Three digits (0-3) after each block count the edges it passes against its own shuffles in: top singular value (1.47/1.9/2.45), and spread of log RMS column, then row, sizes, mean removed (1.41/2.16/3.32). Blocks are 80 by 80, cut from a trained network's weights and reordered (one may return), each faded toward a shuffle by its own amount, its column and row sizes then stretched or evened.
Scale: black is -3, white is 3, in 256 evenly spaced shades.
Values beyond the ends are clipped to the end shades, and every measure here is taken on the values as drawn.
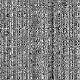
3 2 2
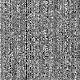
2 2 1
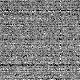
2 1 2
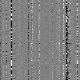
3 3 0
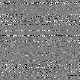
0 1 3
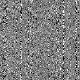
1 3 0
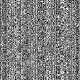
2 2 0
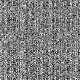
2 0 2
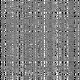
3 3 2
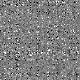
0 2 2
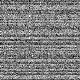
3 1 0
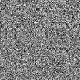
2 0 1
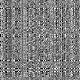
3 2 2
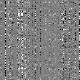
1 3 2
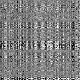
3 1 3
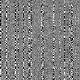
3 3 1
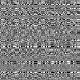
3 0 3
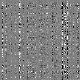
1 3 2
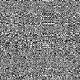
2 0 2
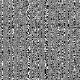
0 3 0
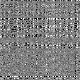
2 1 3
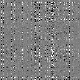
2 3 2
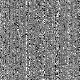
1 2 0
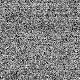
0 1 0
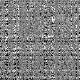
2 3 1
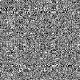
2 1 2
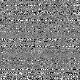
0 1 3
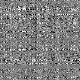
1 0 3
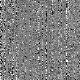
0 3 1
